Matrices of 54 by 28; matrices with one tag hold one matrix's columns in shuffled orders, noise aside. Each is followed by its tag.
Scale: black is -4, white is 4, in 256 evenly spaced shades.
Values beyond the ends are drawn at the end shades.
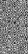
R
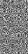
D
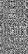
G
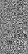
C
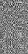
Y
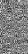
D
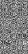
C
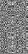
Y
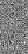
C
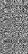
D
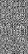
G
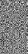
Y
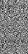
D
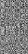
G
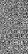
C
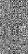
G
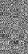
C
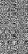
C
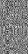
G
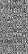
D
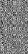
R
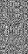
G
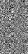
D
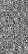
R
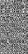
D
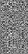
Y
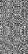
G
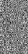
R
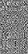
Y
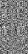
G
